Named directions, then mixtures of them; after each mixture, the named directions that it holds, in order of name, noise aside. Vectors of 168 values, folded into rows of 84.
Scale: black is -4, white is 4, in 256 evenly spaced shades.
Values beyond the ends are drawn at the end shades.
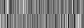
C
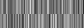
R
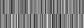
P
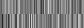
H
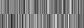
C, P, R.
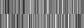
C, H, R.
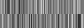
C, H.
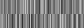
C, H, P.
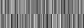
P.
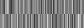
C, P.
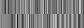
H, P, R.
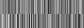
H.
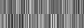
R.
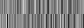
C, P, R.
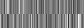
C, H.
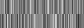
C, P, R.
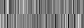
C.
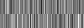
C, H, P.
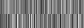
H, P.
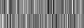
C, H, P.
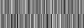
P.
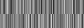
C, P, R.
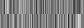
C, H.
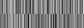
R.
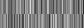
R.
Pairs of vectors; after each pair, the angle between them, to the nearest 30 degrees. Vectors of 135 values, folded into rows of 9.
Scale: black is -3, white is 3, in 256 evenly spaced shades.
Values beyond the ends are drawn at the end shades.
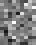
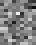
150 degrees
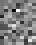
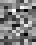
120 degrees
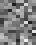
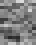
60 degrees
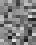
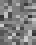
150 degrees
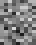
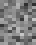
120 degrees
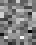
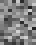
60 degrees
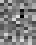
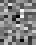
150 degrees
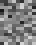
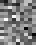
60 degrees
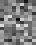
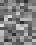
30 degrees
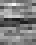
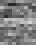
150 degrees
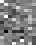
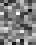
120 degrees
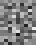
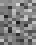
60 degrees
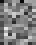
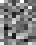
150 degrees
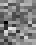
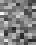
120 degrees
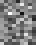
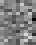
60 degrees
